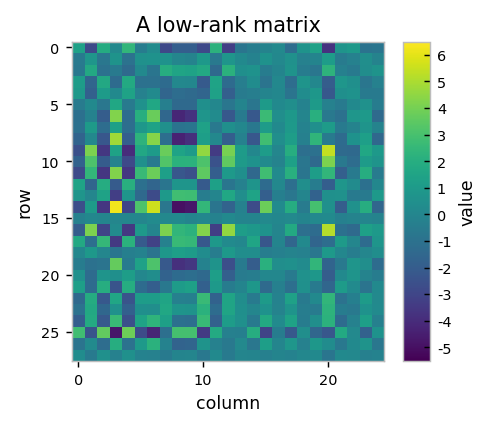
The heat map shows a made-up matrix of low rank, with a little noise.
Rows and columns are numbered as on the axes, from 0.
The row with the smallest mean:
0
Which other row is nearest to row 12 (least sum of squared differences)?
21
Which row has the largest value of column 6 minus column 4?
14
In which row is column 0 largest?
25
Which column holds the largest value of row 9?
20
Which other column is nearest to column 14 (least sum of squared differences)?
24
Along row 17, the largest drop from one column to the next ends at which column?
3
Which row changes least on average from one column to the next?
15
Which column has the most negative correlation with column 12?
22
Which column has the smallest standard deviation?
16
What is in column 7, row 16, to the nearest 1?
4
